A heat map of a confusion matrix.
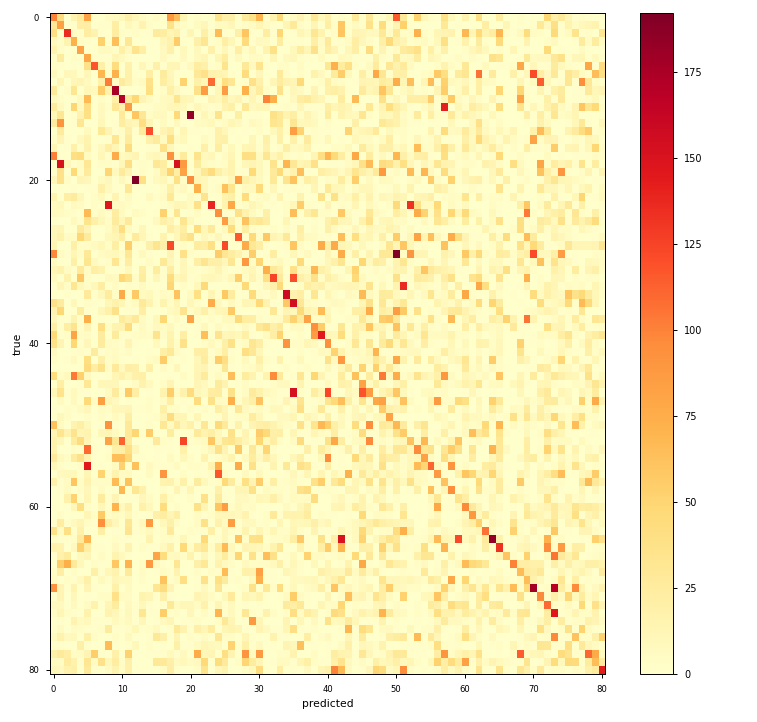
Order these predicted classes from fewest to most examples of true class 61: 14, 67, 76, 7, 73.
14, 67, 73, 76, 7
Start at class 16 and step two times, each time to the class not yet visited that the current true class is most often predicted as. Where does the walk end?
5
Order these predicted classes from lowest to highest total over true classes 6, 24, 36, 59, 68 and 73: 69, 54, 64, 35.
64, 54, 35, 69
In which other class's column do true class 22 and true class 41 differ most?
47
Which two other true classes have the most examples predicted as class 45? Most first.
46, 67
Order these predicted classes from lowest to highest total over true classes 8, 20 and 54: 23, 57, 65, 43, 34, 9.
43, 65, 34, 9, 57, 23
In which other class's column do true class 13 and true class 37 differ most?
69
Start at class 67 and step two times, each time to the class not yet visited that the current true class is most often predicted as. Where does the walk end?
35
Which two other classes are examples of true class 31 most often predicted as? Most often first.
38, 54
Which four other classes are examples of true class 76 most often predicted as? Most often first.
73, 53, 80, 60
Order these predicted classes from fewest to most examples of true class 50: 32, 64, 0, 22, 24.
64, 32, 22, 24, 0
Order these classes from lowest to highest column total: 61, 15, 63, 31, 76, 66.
66, 15, 63, 61, 31, 76
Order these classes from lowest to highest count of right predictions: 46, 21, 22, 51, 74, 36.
74, 22, 36, 51, 21, 46
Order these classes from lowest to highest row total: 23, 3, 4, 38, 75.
75, 4, 3, 38, 23
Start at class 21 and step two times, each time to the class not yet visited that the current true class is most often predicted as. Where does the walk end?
28
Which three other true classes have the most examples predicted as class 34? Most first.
40, 18, 35
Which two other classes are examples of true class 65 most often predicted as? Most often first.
72, 74
